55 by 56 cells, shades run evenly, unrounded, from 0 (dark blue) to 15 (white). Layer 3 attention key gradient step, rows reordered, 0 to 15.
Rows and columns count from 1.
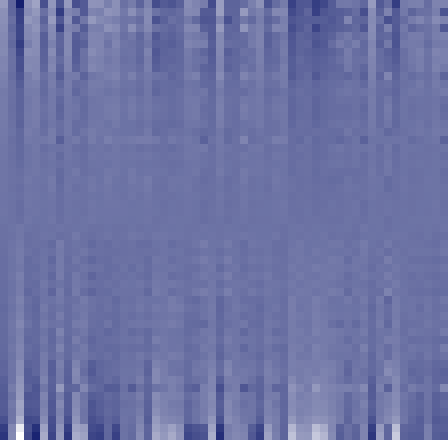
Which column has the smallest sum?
56
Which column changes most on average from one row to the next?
49
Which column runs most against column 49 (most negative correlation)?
44
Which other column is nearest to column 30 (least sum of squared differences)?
23
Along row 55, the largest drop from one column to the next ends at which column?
4
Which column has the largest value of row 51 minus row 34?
3
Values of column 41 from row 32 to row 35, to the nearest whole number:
6 6 6 6
